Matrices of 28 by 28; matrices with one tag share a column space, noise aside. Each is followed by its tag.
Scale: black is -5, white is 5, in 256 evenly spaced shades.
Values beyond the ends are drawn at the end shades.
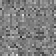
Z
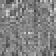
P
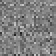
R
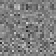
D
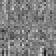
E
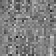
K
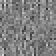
E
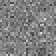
R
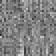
K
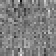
P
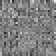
P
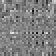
P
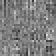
E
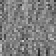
E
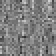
K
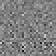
D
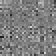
Z
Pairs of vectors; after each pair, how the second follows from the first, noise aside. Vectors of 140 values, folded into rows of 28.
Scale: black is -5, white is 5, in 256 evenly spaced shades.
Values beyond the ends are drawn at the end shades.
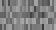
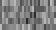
wrapped around.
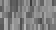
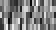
scaled up.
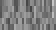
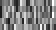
scaled up.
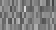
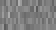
wrapped around, shrunk.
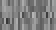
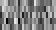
scaled up.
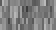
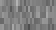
wrapped around, shrunk.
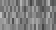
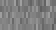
shrunk.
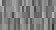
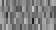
wrapped around.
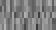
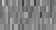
wrapped around, partly zeroed.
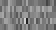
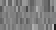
wrapped around, partly zeroed.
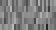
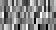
scaled up.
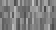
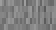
wrapped around, negated, shrunk.
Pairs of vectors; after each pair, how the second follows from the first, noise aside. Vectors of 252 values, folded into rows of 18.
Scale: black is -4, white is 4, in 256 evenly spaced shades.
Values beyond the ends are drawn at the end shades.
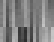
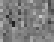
wrapped around, partly zeroed.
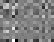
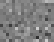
reversed, negated, partly zeroed.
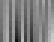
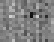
wrapped around, partly zeroed.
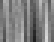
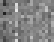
wrapped around, partly zeroed.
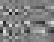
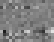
negated, partly zeroed.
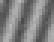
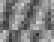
wrapped around, negated.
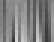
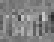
wrapped around, partly zeroed.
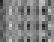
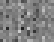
wrapped around, partly zeroed.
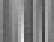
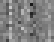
reversed, negated, partly zeroed.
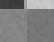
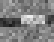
wrapped around, negated.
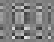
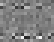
negated, partly zeroed.
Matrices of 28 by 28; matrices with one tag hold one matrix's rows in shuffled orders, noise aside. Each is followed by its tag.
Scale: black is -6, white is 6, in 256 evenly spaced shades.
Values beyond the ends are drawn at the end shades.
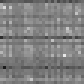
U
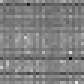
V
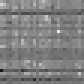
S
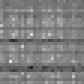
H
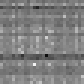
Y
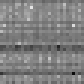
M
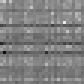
U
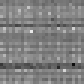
M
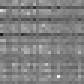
S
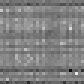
V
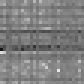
S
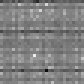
Y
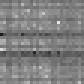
S
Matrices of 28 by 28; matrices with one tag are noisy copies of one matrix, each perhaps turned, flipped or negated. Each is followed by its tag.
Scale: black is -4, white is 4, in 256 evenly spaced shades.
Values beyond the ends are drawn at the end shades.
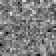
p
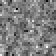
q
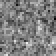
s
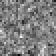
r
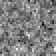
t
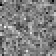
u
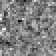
r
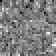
p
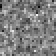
t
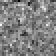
r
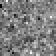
s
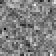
u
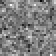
u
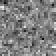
q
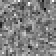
r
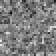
p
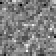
u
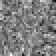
p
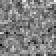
p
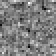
r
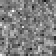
p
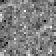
u
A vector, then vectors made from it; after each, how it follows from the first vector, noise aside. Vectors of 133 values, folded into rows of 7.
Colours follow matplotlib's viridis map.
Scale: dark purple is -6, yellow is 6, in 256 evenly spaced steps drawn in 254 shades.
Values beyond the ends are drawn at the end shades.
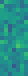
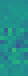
negated, partly zeroed.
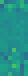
negated, partly zeroed.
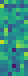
scaled up.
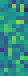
wrapped around, scaled up.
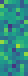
scaled up.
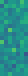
sign-scrambled.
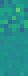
wrapped around, negated, partly zeroed.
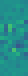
negated, partly zeroed.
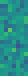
sign-scrambled.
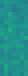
wrapped around, negated, shrunk.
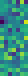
wrapped around, negated, scaled up.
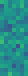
sign-scrambled.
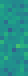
partly zeroed.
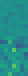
negated, partly zeroed.
